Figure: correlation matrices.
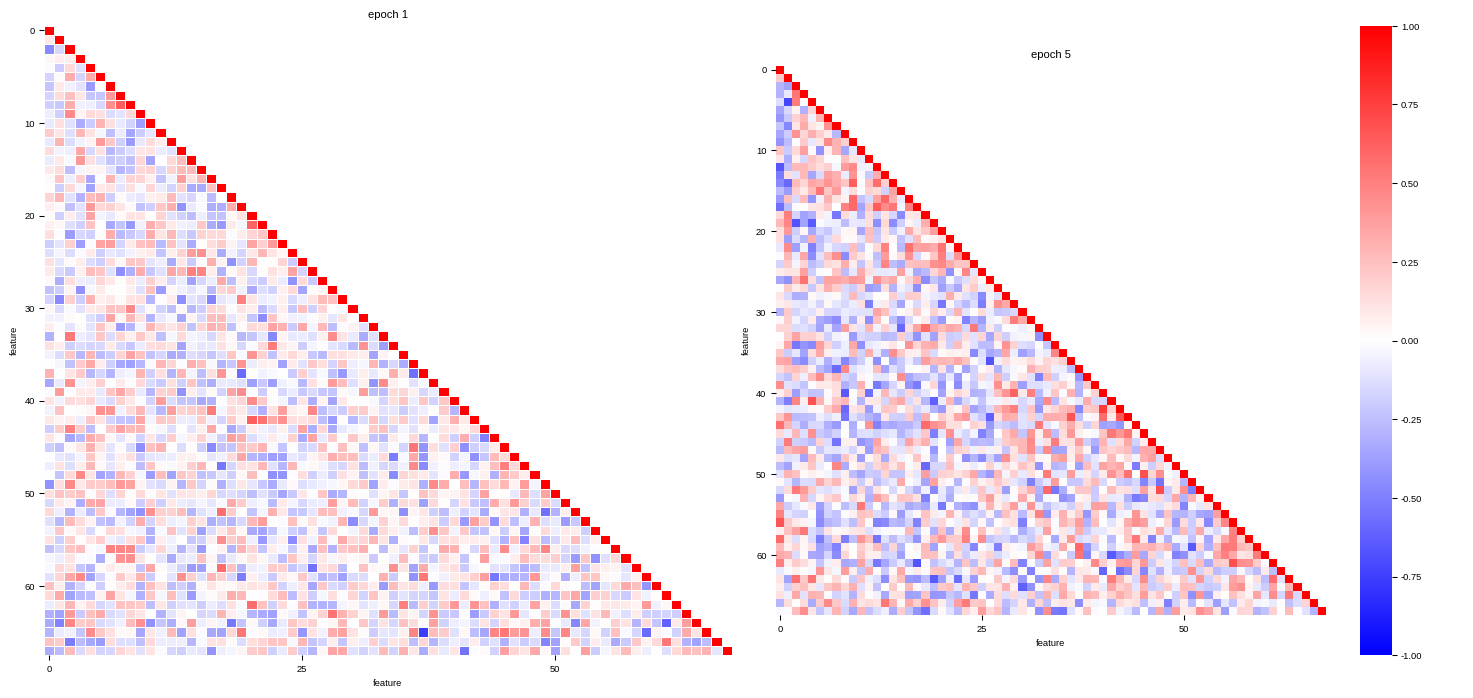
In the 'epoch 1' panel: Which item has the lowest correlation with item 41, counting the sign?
67
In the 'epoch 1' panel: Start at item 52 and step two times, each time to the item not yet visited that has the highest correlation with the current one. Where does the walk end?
58
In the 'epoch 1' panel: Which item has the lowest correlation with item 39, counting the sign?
13
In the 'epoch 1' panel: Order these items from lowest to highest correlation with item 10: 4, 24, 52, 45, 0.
4, 0, 24, 45, 52
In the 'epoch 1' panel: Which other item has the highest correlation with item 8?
7
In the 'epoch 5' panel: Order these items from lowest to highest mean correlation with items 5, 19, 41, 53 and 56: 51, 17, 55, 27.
55, 17, 27, 51
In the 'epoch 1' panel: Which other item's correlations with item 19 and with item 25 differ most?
65
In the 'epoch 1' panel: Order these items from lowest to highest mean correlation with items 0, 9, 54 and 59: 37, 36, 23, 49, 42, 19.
36, 19, 49, 23, 42, 37
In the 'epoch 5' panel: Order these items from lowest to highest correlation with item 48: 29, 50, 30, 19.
19, 30, 50, 29
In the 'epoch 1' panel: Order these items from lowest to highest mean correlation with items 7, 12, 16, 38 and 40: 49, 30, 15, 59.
15, 30, 59, 49
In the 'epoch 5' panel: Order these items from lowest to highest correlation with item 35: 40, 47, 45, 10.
47, 10, 40, 45
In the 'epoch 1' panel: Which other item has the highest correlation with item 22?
34
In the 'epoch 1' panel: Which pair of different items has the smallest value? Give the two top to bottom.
37, 65
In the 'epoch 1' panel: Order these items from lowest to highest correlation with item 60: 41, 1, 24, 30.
41, 24, 1, 30
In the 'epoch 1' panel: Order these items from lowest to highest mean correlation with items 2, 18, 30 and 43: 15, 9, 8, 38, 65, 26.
26, 15, 65, 38, 9, 8
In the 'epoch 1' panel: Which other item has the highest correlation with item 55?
17
